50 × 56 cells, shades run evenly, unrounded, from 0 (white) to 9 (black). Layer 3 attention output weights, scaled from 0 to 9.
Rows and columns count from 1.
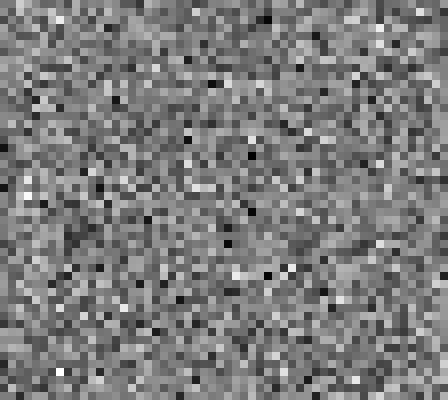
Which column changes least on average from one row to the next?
22
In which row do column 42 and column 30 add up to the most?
39
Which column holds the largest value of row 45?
27
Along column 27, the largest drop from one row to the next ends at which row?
12
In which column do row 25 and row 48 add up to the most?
25
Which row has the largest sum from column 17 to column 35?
16
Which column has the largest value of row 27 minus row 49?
32
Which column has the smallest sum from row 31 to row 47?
35
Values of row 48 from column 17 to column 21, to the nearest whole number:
6 2 4 4 4
